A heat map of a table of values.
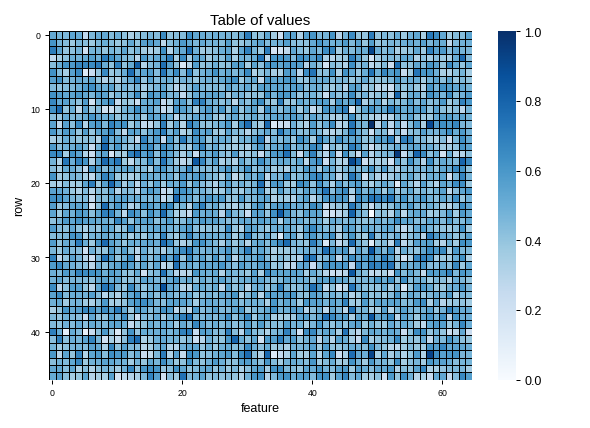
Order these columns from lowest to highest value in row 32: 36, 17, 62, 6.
62, 36, 6, 17
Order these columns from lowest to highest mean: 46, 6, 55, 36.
6, 55, 36, 46
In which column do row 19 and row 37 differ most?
61
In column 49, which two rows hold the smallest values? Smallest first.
24, 28
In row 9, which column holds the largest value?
47
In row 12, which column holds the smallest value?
34
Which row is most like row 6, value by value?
35
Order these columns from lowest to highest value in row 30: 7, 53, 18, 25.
53, 7, 18, 25
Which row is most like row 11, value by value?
7
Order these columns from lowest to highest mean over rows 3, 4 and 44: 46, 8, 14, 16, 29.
14, 16, 29, 8, 46
